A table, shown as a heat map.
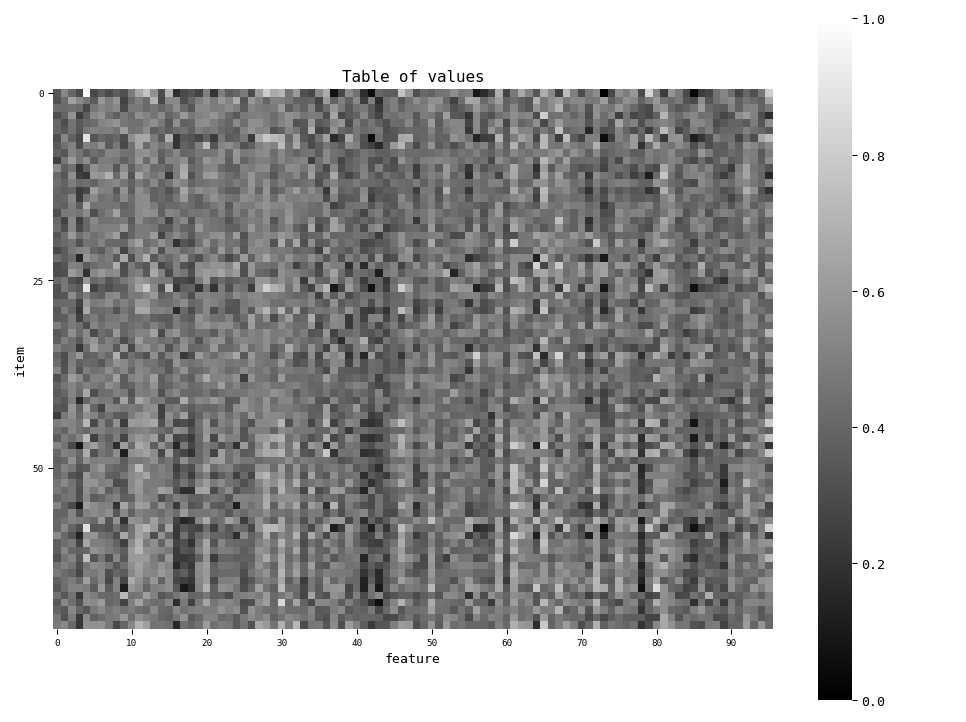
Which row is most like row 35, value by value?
23
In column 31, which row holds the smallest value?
44
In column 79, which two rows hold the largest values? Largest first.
0, 58
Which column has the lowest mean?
78
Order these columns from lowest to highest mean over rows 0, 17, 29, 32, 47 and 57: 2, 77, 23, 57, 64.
57, 64, 23, 2, 77
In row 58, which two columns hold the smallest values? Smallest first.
73, 85
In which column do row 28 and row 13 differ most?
4
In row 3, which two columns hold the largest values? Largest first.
65, 81
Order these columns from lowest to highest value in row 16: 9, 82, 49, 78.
9, 49, 78, 82
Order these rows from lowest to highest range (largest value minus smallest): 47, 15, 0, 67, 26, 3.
15, 67, 3, 47, 26, 0
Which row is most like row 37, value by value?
70
